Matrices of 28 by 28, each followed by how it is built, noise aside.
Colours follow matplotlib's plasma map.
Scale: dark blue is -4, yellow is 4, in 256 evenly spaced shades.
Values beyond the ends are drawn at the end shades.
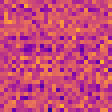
blocks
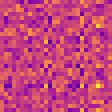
low rank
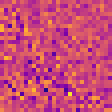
lower triangular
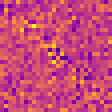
banded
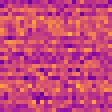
blocks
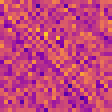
Toeplitz
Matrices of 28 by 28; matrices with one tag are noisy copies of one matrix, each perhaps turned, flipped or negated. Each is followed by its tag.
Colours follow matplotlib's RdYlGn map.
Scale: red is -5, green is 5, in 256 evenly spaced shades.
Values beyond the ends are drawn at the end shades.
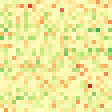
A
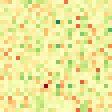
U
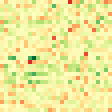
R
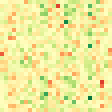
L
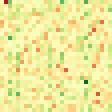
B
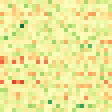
A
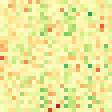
L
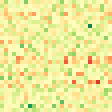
A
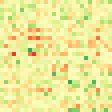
R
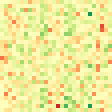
L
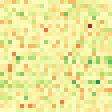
A
